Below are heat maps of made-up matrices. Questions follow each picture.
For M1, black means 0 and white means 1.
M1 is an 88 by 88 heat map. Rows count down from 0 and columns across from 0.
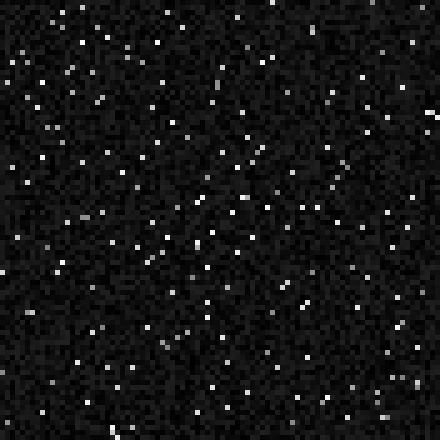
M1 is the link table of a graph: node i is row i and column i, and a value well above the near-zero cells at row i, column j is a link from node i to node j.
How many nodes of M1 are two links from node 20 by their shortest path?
5
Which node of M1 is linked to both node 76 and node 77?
node 83
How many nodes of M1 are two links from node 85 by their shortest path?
3
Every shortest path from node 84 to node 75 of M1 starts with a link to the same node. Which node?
node 1
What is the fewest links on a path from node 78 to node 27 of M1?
2
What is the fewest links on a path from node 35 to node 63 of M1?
2
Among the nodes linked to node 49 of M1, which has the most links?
node 39
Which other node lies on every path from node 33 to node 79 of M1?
node 65
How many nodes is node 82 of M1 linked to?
2
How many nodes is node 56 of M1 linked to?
1
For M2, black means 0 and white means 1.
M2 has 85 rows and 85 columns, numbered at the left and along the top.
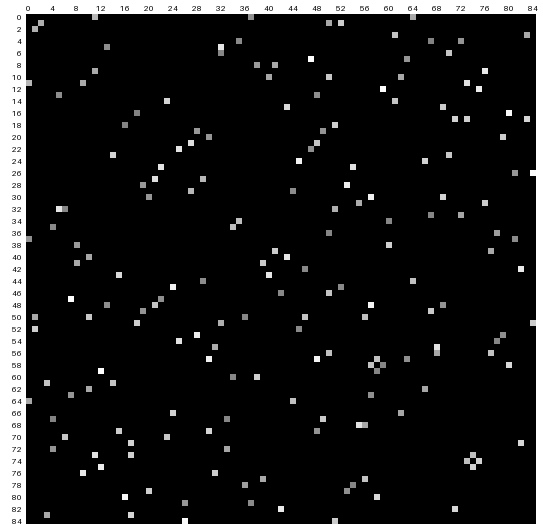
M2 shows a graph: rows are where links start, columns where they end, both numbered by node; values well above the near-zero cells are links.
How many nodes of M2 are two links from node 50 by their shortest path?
8
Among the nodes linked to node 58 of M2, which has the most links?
node 57
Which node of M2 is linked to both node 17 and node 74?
node 73
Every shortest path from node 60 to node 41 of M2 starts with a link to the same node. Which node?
node 38
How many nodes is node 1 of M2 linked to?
3
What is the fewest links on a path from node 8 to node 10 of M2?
6
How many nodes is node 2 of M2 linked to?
1
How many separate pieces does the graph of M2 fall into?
2
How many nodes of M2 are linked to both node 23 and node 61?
1
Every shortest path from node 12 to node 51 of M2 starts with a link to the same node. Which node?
node 59
